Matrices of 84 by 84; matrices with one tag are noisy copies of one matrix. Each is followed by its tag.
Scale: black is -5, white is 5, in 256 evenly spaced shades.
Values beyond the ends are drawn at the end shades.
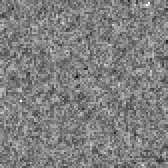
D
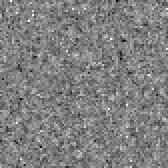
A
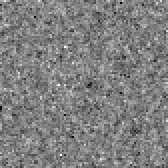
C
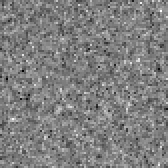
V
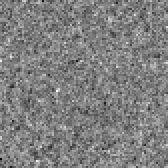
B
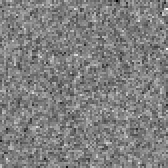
A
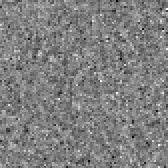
A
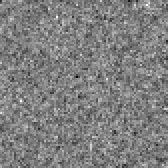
D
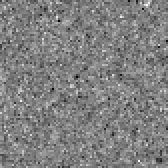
D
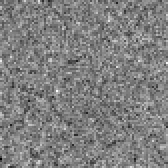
B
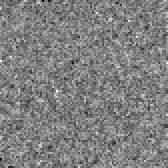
B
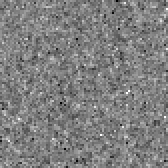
A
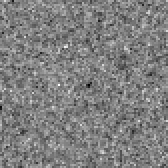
C
